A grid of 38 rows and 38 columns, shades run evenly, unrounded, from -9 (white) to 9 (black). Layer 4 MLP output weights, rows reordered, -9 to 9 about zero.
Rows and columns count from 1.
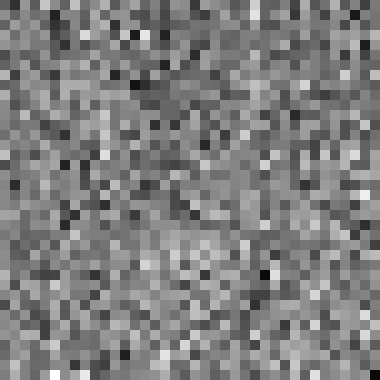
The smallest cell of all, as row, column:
38, 6
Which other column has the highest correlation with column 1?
28
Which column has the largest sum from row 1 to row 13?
17
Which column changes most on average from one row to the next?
37
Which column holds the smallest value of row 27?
15
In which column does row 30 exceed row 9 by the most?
26
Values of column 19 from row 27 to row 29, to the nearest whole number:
3 -4 4
